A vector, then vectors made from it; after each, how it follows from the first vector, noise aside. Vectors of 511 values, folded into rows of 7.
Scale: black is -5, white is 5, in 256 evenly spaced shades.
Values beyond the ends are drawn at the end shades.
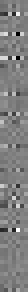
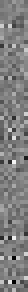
wrapped around.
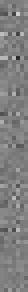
shrunk.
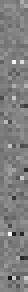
reversed, negated, partly zeroed.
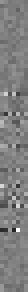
partly zeroed.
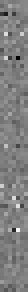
partly zeroed.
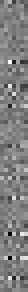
reversed.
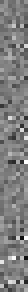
wrapped around.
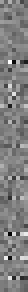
reversed.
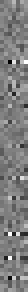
reversed, negated.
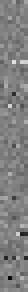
reversed, negated, partly zeroed.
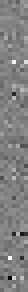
reversed, negated, partly zeroed.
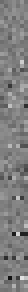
reversed, negated, partly zeroed.
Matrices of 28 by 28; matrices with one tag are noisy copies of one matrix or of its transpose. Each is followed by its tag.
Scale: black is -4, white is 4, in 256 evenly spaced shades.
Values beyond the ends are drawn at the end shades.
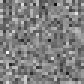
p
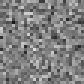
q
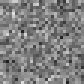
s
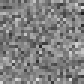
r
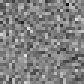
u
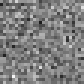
p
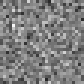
q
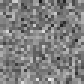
s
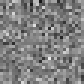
s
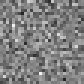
q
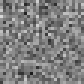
p
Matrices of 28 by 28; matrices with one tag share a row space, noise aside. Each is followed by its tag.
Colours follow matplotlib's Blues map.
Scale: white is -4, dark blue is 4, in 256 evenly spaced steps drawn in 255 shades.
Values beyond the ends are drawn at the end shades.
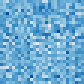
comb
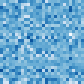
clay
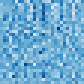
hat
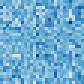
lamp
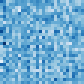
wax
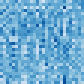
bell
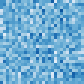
wax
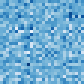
clay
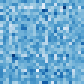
bell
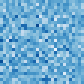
bell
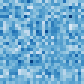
clay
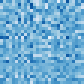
comb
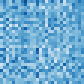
bell
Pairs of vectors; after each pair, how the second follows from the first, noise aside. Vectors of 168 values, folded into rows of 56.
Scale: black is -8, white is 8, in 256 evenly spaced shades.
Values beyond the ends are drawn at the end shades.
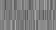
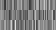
scaled up.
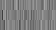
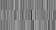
wrapped around.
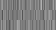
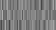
sign-scrambled.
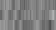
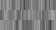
copied.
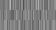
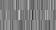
wrapped around.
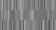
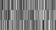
negated, scaled up.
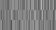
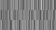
copied.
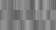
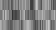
scaled up.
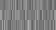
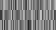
negated, scaled up.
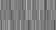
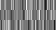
scaled up.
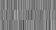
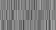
copied.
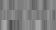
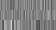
sign-scrambled.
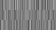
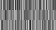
negated, scaled up.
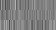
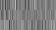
copied.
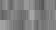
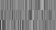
sign-scrambled.
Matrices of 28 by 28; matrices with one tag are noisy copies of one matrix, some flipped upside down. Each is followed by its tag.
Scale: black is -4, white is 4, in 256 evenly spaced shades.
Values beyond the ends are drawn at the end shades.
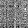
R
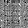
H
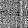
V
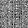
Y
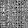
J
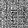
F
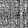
V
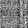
V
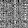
R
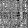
V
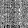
H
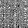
R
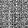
Y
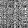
R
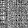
J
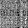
V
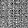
Y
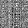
Y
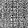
F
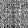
H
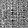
F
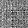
F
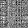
J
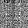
H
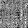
V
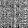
R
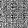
F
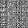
J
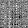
Y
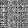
J
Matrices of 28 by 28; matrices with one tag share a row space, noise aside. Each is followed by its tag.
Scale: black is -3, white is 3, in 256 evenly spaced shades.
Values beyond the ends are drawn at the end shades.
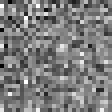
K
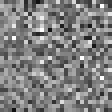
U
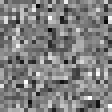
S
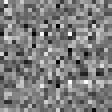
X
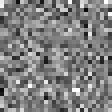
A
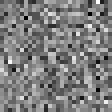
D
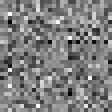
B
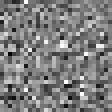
K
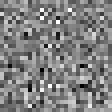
X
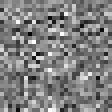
S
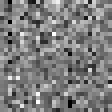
B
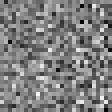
U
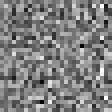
U
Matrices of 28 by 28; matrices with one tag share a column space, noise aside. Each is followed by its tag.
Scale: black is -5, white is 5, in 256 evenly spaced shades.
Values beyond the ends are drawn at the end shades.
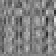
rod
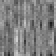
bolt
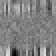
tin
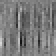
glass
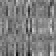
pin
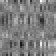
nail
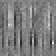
glass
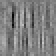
glass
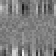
tin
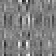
nail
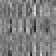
pin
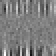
tin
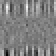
tin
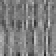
bolt
